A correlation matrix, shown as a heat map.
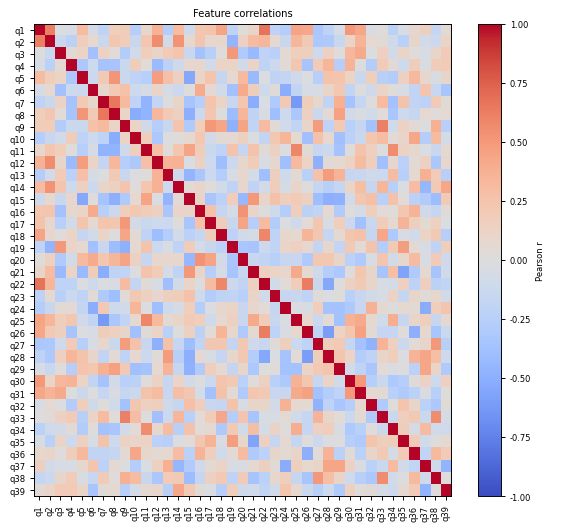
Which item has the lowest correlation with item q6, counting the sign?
q24
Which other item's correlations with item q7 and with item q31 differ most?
q25
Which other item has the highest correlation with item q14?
q2
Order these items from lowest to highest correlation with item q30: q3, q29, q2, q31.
q29, q2, q3, q31
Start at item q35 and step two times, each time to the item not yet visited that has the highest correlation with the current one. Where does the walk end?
q3
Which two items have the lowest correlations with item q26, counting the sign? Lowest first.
q28, q36
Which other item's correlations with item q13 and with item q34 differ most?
q15
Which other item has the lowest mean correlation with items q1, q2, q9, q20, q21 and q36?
q19
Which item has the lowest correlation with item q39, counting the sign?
q37
